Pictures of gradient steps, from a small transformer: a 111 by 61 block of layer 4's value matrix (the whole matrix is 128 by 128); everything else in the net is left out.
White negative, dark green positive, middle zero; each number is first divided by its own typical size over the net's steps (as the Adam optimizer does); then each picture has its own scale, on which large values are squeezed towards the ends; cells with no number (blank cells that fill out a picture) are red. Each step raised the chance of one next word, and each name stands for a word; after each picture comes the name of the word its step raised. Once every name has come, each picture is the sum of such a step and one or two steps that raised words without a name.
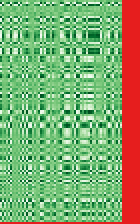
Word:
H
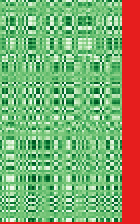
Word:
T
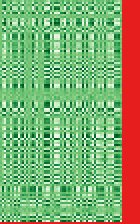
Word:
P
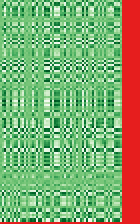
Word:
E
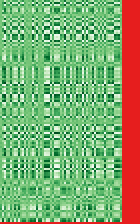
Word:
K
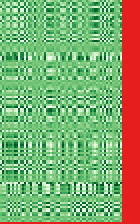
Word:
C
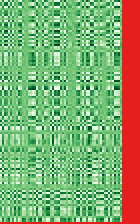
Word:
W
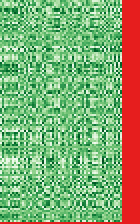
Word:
P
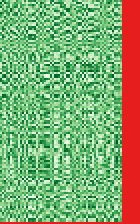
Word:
K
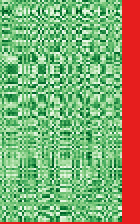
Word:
K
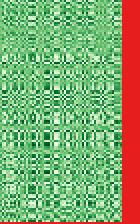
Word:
C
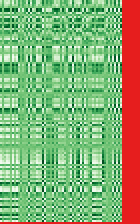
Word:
P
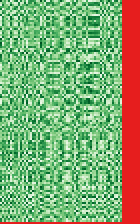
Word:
T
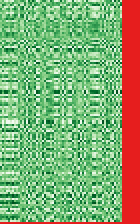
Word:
E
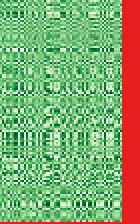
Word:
H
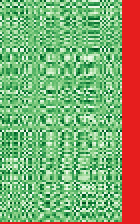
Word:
C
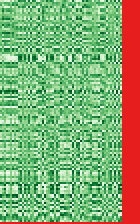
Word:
C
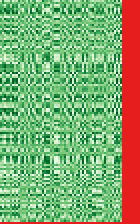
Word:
K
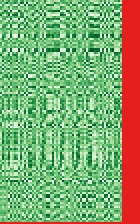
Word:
H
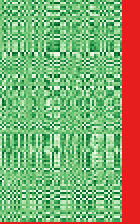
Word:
W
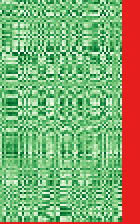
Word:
W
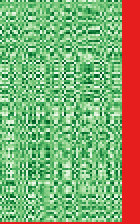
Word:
K
